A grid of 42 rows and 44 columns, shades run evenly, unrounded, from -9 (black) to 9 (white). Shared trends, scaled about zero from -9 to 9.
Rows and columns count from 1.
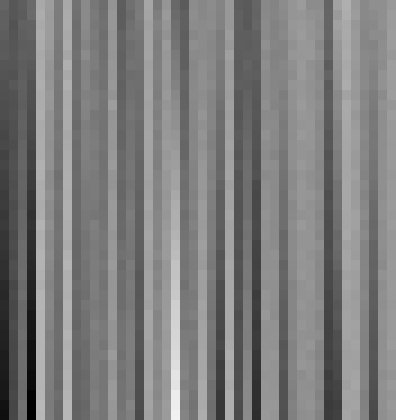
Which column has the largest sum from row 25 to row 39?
20
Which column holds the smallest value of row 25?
4
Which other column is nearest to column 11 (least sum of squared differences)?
15
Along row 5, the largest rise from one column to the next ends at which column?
5
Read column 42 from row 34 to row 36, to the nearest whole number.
-3 -3 -3
